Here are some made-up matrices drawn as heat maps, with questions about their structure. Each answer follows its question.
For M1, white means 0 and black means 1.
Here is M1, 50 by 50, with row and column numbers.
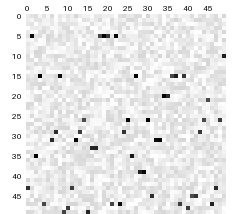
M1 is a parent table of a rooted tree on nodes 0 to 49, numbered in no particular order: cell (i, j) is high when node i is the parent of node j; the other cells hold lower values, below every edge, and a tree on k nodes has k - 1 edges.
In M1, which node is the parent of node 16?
33
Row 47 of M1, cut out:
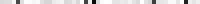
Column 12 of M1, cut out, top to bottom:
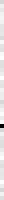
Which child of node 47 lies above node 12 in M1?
21
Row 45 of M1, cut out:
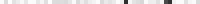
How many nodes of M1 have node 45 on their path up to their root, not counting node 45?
9
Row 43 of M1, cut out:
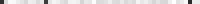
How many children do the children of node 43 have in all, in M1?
5
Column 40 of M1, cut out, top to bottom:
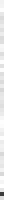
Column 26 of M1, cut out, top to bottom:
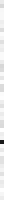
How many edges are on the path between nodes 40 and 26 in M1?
2
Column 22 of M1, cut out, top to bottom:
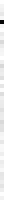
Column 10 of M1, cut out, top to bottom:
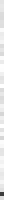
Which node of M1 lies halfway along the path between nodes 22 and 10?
35
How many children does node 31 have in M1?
4
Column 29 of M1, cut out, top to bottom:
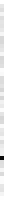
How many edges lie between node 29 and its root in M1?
9
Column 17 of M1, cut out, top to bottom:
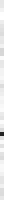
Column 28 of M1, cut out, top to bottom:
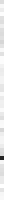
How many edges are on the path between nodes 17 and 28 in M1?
9
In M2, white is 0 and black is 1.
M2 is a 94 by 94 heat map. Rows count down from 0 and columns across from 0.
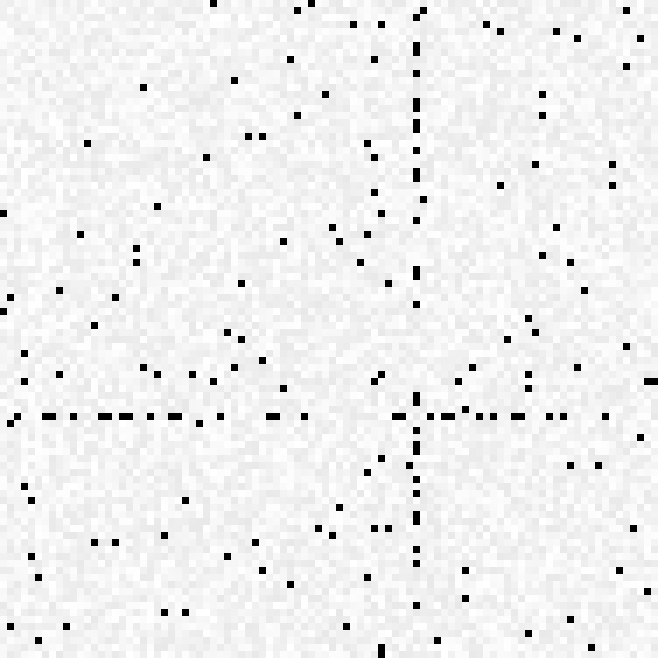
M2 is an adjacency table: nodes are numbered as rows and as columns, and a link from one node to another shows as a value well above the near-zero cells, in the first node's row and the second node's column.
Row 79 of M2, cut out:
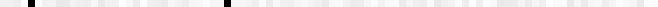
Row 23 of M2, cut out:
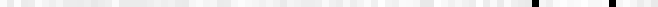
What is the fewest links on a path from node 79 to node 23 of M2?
4
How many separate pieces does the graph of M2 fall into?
6
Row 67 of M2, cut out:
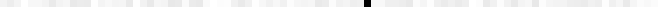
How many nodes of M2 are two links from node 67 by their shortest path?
3
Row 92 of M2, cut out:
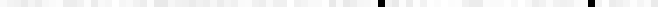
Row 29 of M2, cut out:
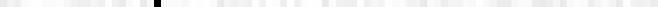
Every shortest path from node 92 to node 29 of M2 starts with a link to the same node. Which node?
node 54
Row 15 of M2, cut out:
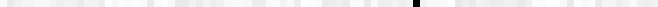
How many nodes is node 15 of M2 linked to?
1
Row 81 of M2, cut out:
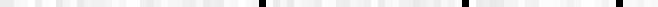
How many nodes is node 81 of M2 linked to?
3
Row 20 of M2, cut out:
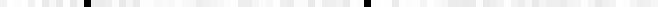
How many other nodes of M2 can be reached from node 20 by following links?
9
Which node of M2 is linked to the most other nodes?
node 59
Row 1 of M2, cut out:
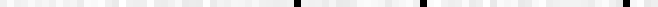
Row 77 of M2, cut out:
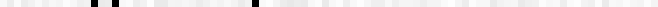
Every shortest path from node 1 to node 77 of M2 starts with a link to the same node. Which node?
node 42
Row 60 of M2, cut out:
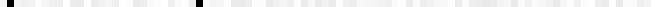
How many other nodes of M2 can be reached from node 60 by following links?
11
